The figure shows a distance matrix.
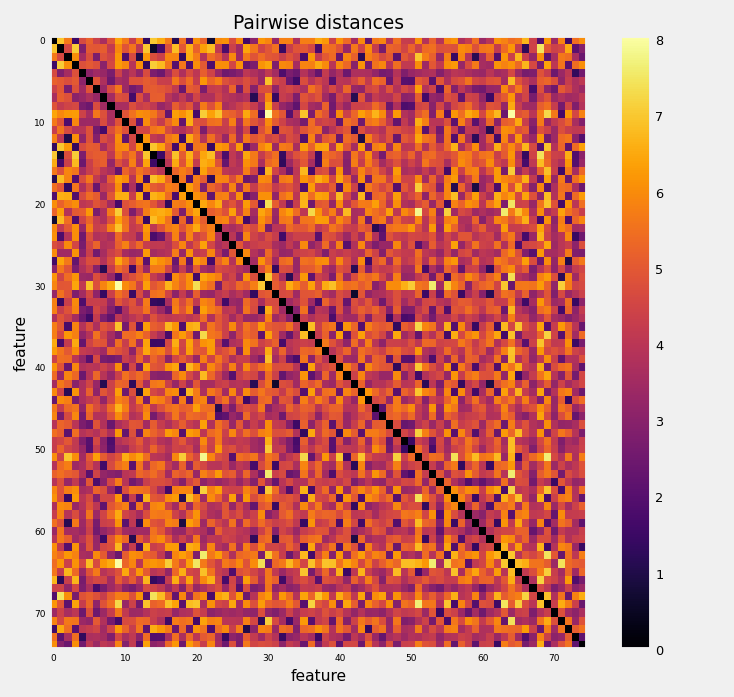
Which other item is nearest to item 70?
54
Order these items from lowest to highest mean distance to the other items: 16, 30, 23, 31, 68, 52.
31, 52, 16, 23, 68, 30
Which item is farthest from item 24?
68
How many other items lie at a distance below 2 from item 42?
7
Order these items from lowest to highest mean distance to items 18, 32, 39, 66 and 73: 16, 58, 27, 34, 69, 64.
34, 16, 69, 58, 27, 64
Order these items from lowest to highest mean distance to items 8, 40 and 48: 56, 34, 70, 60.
56, 34, 60, 70
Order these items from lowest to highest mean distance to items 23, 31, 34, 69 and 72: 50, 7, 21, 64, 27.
7, 27, 50, 21, 64
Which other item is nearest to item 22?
0
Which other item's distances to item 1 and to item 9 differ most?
14
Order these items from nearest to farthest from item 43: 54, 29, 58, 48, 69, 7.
48, 69, 54, 58, 7, 29
